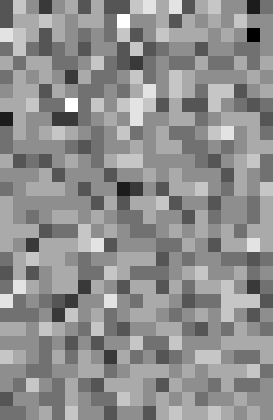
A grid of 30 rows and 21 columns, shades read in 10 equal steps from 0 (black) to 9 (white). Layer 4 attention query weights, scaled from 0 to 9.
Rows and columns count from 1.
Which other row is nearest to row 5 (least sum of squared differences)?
16
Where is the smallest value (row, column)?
3, 20
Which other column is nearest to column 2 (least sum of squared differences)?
17
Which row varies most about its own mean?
1
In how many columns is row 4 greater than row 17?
3
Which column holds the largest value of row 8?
6
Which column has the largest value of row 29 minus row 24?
10
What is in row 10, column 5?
7
